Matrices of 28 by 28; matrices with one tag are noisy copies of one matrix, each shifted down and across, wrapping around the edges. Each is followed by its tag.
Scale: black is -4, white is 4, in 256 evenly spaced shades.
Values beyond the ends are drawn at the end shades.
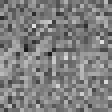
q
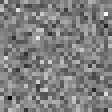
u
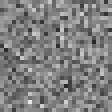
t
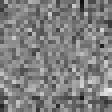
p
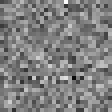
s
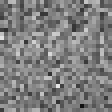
q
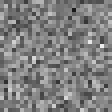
t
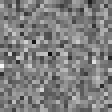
s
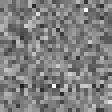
s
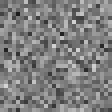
u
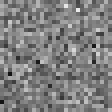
t
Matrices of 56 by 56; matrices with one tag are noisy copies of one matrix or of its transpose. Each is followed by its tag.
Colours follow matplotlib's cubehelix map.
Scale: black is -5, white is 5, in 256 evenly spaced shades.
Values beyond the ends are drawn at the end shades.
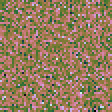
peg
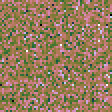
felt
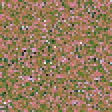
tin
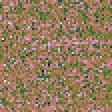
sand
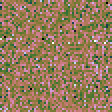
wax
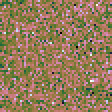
peg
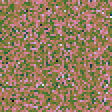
felt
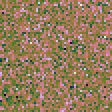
sand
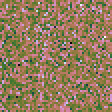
sand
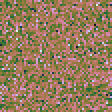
peg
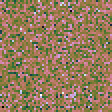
wax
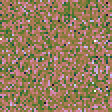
wax
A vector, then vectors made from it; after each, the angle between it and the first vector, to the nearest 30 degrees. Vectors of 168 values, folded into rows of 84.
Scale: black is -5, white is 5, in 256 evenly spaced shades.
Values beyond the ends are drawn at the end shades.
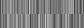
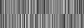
60 degrees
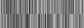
150 degrees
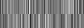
30 degrees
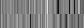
60 degrees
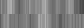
60 degrees
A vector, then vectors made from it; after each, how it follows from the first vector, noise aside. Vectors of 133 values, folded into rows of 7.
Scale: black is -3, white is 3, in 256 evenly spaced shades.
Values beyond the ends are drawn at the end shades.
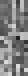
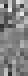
reversed, partly zeroed.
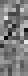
wrapped around, negated, partly zeroed.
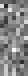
reversed, partly zeroed.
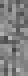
reversed, negated, shrunk.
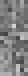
shrunk.
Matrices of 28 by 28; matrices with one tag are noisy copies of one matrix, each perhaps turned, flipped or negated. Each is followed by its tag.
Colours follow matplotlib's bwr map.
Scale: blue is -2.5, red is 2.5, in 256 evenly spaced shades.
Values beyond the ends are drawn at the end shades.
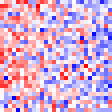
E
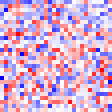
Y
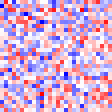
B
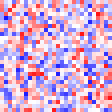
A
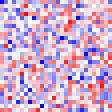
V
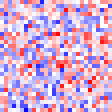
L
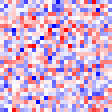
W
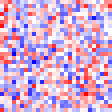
W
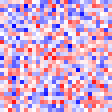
Y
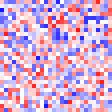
V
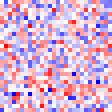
W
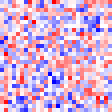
L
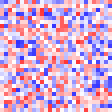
Y
